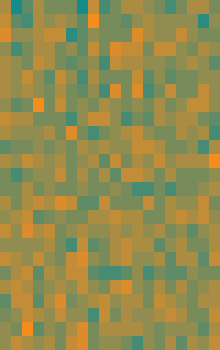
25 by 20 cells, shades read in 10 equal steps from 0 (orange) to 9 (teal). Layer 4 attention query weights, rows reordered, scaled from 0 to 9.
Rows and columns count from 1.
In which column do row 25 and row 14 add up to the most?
13
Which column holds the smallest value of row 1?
9
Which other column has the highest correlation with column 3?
2
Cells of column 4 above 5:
4
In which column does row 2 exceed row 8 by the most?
19
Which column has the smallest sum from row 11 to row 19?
20
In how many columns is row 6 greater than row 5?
9
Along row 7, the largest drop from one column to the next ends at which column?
11
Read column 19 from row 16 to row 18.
2 4 5
